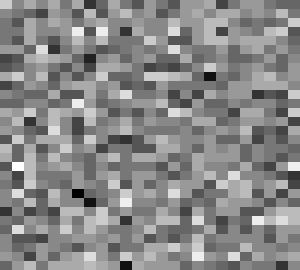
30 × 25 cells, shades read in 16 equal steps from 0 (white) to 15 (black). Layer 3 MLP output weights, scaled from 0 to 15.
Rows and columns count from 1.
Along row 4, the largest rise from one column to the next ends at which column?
8
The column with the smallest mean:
17
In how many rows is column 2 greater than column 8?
15
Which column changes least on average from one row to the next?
12
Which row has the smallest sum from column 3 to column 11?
13
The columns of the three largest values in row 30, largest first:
11, 24, 20
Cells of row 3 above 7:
7
